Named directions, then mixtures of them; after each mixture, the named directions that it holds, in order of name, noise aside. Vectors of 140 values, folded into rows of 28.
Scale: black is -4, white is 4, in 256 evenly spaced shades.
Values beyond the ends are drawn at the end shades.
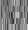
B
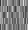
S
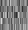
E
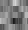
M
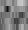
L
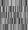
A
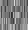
B.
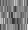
B, M, S.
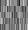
E, S.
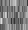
E, M.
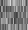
A, E, L.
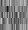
E, L.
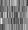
E, M.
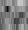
L.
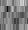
L, S.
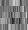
A, B, M.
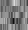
B, M.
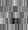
B, M, S.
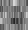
E, M.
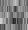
M, S.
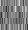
L, S.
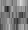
L.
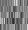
B, M, S.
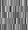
A, B, S.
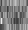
E, L, M.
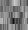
B, M.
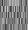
A.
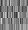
E.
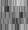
B, L.
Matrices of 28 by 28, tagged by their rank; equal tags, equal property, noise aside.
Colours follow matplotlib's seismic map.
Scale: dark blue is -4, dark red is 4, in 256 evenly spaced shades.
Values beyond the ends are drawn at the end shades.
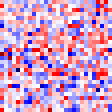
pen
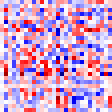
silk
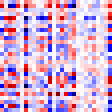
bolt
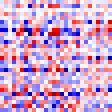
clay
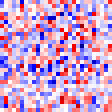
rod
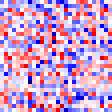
pen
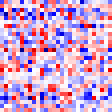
rod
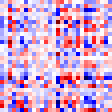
clay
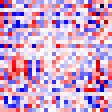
silk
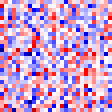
pen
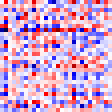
silk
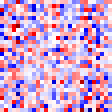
rod
